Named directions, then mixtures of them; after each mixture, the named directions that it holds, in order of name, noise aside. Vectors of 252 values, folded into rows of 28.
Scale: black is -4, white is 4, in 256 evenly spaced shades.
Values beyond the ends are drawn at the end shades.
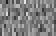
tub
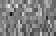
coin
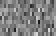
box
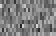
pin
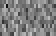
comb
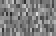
coin, pin, tub.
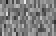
tub.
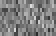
box, comb.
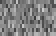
box, comb, pin.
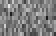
box, coin, tub.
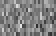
coin, pin, tub.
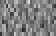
coin, comb.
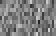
box, coin.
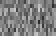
box, comb, pin.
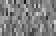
coin, tub.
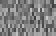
box, comb, pin.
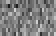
box, coin, tub.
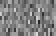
box.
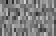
tub.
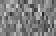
box, coin.
